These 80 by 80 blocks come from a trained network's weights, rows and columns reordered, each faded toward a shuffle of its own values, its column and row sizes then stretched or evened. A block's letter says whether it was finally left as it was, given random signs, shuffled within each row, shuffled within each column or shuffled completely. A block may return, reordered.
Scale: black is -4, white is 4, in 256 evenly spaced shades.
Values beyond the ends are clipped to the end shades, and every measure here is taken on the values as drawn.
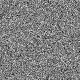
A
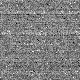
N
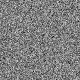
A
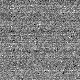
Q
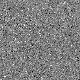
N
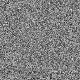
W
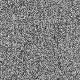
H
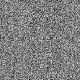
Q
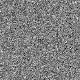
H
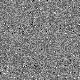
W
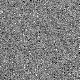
H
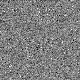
N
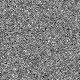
A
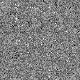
W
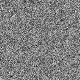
H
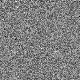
N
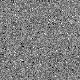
W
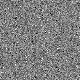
H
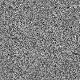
W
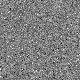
A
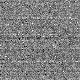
Q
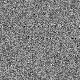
N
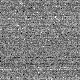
N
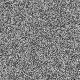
A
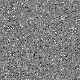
H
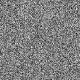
Q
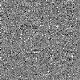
Q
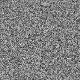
W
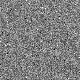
H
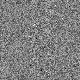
H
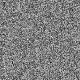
H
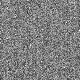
H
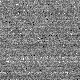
N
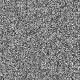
H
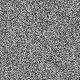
A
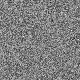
A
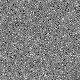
A
